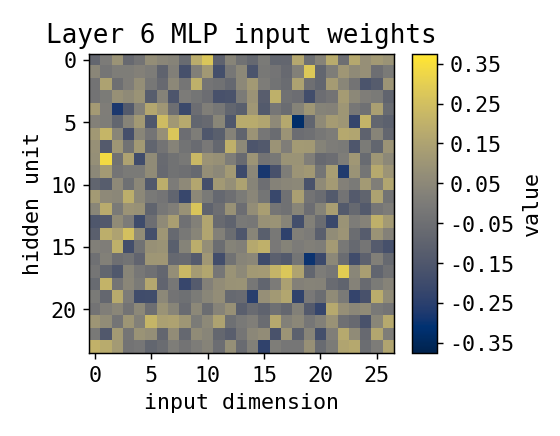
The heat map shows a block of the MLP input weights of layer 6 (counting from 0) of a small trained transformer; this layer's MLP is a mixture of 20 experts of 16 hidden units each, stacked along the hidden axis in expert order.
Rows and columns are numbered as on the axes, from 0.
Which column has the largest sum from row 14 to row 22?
10
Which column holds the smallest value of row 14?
17
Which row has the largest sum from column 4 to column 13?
21
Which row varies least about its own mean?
20
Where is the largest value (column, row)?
1, 8
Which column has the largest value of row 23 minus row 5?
23
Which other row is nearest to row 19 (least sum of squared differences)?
13
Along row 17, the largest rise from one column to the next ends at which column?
22
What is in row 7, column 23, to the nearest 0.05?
-0.15
